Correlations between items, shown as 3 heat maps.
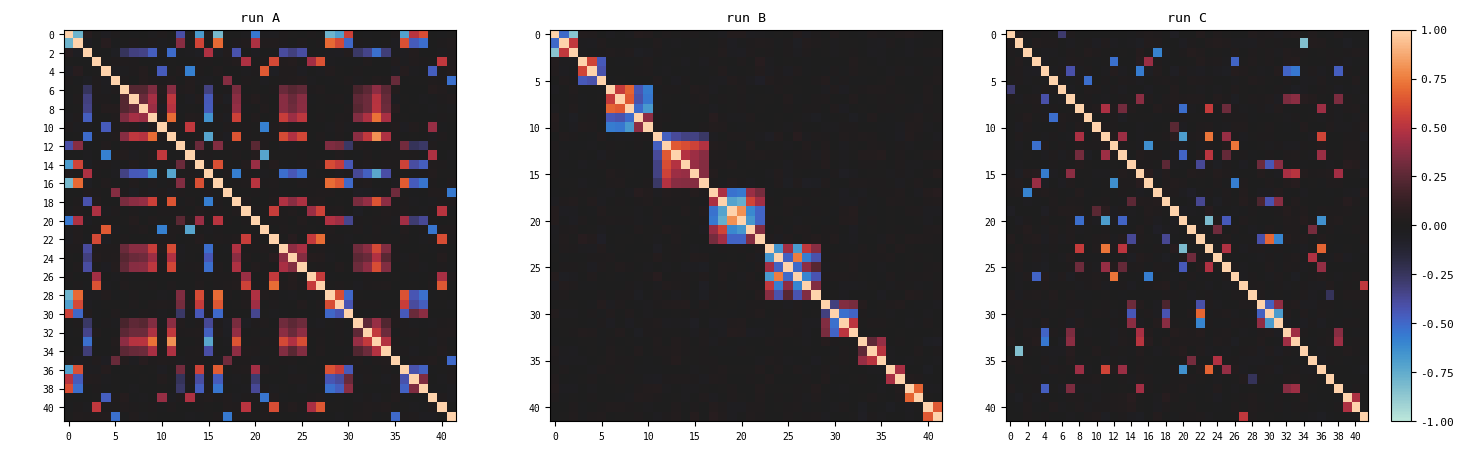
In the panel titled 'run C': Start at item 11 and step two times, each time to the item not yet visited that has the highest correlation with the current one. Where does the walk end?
36
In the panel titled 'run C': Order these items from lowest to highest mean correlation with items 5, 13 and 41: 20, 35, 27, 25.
20, 35, 25, 27
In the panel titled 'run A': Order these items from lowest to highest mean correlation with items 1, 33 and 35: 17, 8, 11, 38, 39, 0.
0, 38, 39, 17, 8, 11
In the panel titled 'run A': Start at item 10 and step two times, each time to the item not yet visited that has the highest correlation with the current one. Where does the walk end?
39
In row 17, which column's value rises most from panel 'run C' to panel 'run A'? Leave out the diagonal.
2
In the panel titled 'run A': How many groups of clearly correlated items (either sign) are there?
5
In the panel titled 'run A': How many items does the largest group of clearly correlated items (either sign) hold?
15
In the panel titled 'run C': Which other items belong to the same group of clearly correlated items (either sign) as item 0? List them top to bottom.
6
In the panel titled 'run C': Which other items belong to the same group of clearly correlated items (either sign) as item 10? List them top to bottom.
19
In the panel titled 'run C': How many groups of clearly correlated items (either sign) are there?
13
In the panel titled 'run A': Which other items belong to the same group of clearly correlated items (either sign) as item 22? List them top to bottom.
3, 19, 26, 27, 40
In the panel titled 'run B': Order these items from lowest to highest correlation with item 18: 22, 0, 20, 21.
20, 0, 22, 21
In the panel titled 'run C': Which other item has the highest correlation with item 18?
31
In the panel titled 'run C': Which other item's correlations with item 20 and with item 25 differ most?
23
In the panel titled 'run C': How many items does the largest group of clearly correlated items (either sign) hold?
7
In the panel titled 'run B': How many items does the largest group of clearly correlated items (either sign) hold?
6
